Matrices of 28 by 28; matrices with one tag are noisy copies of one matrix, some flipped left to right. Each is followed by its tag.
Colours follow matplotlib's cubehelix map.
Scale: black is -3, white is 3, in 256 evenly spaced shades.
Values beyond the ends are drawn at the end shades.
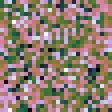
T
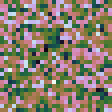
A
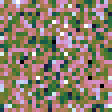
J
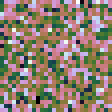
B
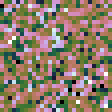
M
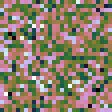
T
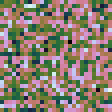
A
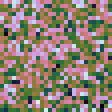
B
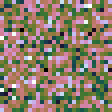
A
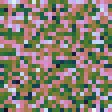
B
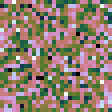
T
